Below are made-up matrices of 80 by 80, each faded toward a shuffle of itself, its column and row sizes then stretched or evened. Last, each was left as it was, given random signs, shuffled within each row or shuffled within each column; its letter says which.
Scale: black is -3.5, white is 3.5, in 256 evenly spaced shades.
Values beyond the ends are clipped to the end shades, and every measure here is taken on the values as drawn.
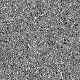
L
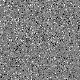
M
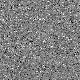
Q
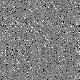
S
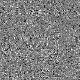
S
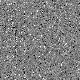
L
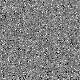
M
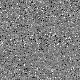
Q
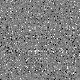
S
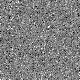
L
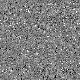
M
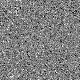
Q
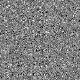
S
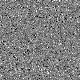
Q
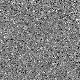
Q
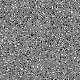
Q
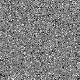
S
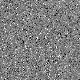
L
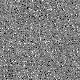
Q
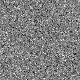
Q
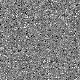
M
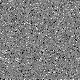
Q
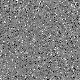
L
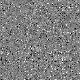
S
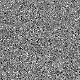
M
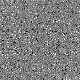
S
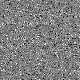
Q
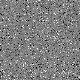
M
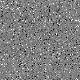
S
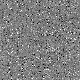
L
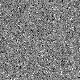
L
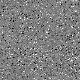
M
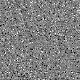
S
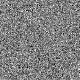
M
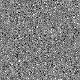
S
